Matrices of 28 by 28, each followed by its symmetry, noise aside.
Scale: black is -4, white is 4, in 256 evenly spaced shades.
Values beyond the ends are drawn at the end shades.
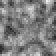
antisymmetric.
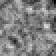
symmetric across the other diagonal.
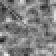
no symmetry.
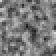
no symmetry.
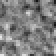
antisymmetric.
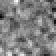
antisymmetric.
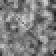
no symmetry.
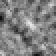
symmetric across the other diagonal.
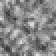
symmetric across the other diagonal.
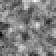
antisymmetric.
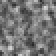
same after a half turn.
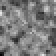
symmetric across the other diagonal.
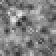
symmetric.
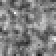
antisymmetric.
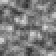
same after a half turn.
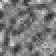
symmetric.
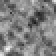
symmetric across the other diagonal.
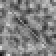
symmetric across the other diagonal.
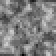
same after a half turn.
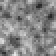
symmetric across the other diagonal.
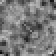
symmetric.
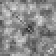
symmetric.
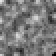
symmetric.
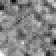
symmetric across the other diagonal.
